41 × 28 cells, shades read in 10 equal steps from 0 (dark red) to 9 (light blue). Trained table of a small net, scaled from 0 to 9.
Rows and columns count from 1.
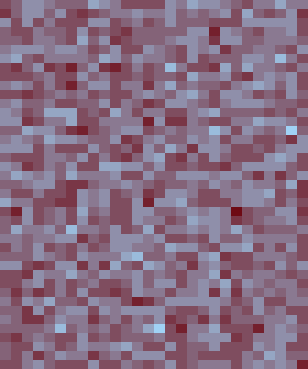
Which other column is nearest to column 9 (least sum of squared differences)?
16
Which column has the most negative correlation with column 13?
28
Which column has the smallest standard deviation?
25
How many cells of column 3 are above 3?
27
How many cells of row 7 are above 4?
17
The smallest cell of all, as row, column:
24, 22
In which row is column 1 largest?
23
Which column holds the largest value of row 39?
12
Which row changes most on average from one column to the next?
8
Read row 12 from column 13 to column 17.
4 2 3 6 6
